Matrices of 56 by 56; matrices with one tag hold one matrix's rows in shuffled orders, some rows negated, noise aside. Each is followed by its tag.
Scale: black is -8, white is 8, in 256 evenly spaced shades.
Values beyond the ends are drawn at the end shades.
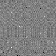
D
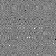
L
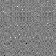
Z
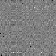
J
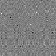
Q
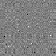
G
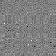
G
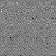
Q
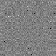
G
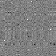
G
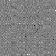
L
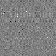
Z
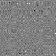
L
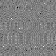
D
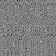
D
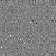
Q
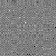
L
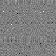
D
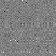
Z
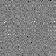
G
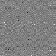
G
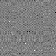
L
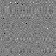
Z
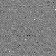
L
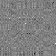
L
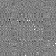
L
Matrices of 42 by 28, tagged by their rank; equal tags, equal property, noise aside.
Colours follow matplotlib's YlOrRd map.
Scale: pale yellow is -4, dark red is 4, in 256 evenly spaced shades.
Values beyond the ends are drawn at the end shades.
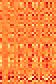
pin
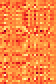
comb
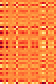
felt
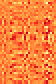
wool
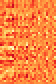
comb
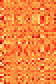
comb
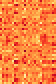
comb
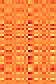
felt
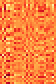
wool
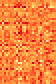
comb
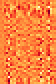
comb
